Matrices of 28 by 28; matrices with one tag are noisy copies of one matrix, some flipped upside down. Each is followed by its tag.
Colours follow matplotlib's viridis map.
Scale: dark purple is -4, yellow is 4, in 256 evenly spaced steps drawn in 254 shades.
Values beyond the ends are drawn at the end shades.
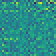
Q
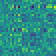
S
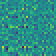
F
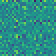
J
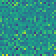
J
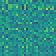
F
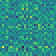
F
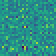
F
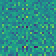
F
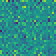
J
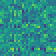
S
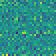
J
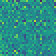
J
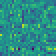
S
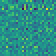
F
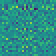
F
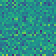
J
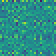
J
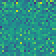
Q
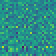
F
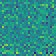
Q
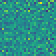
Q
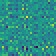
F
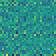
J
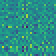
F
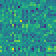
S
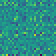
J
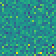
Q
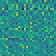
F
